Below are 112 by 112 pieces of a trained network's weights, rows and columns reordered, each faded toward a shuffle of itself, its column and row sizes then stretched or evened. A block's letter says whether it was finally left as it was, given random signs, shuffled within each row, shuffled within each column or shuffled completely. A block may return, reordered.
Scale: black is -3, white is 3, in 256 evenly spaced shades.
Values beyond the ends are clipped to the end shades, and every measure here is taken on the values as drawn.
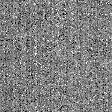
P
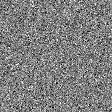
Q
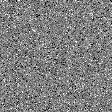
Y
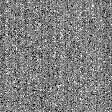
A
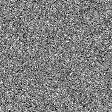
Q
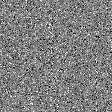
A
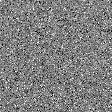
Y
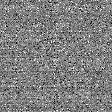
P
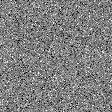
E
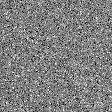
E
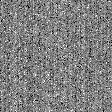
A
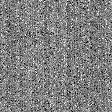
A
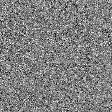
Y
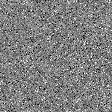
E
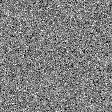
E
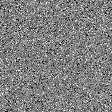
Q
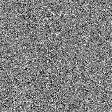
Y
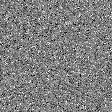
E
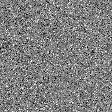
A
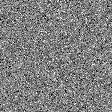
E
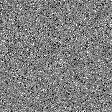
E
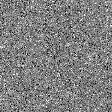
A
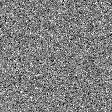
E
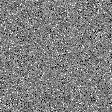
A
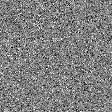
Q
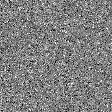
A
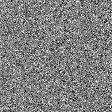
Y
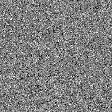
P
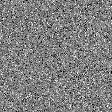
A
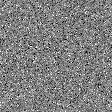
E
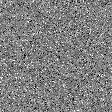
E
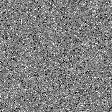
E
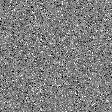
A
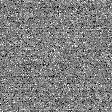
Q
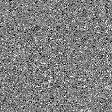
P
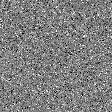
Q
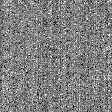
P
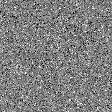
Q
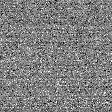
Q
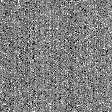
P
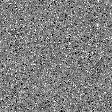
A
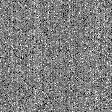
A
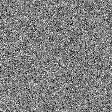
A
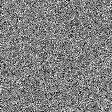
A
